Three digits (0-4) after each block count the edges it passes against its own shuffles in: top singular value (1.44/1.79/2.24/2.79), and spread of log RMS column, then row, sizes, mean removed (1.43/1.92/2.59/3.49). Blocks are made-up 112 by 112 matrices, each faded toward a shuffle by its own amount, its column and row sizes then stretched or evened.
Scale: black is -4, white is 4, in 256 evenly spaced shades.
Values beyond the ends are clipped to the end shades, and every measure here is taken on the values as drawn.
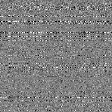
3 1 4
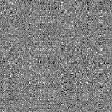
3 2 2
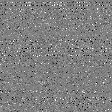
1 0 3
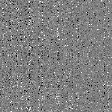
2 3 1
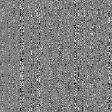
3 4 1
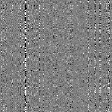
4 4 1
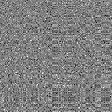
4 0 1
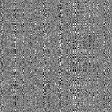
4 4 1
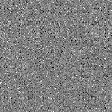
3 1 1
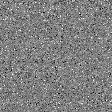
0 0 1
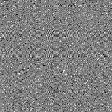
4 0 1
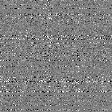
1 1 4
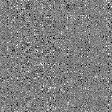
2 3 2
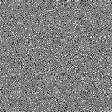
3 0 0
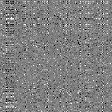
4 3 2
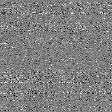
2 1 4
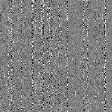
3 4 0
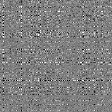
3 3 4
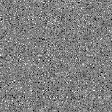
2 1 2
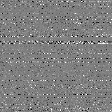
2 0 4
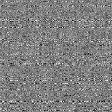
3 0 4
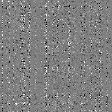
2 4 2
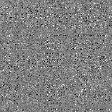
1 2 3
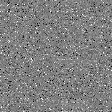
2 0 1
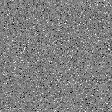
2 0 0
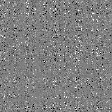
0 3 2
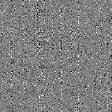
3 3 0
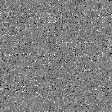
1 1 2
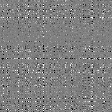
4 3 4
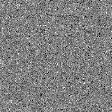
0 2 1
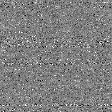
1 1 3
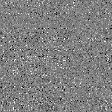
2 1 2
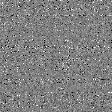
1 1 3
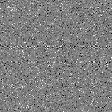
3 0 1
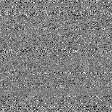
1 0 4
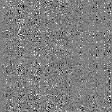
1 4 2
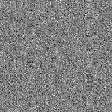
3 0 0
